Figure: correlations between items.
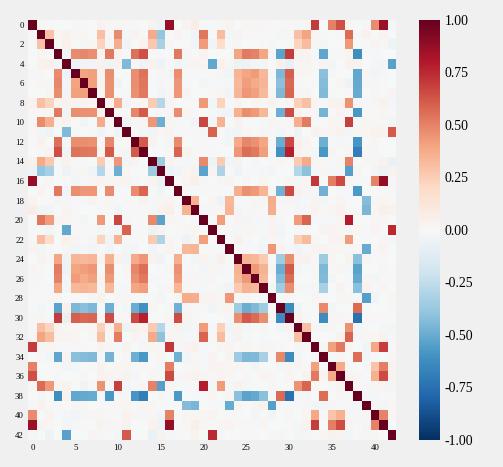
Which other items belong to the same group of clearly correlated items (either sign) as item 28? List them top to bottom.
18, 19, 23, 39
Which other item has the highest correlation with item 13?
30
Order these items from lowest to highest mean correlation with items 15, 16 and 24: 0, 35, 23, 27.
23, 27, 35, 0
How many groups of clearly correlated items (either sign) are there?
5
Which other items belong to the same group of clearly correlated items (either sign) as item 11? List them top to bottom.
4, 21, 42
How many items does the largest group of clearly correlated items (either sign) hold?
16
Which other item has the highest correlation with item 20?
37
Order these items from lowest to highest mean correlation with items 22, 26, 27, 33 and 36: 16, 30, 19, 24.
19, 24, 30, 16
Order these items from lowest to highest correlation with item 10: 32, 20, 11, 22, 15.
15, 11, 22, 32, 20
